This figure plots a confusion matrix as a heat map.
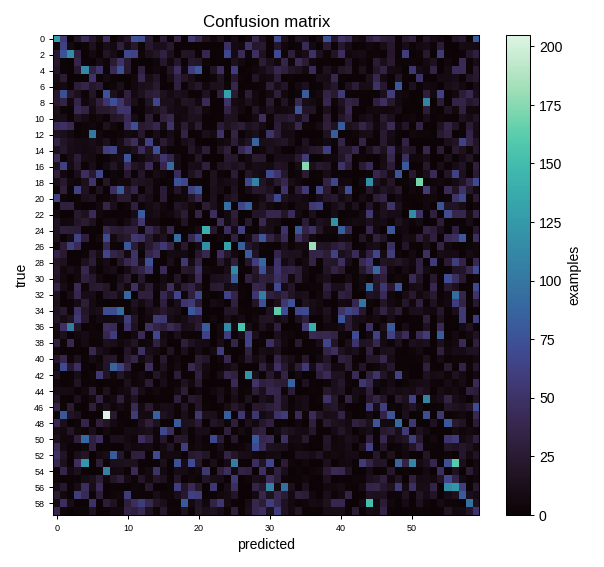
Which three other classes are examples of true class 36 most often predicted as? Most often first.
26, 24, 2
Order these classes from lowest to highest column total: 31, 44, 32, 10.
32, 10, 44, 31
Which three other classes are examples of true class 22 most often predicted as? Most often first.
50, 12, 55
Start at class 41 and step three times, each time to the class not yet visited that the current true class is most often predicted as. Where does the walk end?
14
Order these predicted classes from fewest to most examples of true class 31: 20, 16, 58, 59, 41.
58, 20, 41, 16, 59
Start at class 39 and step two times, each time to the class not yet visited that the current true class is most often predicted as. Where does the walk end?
12
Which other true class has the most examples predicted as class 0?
20
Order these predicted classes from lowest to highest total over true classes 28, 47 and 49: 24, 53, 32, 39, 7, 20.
39, 53, 32, 20, 24, 7
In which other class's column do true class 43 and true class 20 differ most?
33
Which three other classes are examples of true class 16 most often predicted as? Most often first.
35, 49, 1
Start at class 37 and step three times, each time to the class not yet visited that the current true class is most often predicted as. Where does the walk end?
24
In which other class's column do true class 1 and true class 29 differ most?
25
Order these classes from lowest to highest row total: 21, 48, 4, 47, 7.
21, 48, 7, 4, 47
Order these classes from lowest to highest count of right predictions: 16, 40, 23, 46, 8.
40, 23, 46, 8, 16
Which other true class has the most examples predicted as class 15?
49
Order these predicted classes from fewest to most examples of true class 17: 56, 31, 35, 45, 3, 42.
42, 3, 35, 45, 31, 56
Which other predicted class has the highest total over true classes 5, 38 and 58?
44
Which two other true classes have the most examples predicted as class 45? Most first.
29, 48
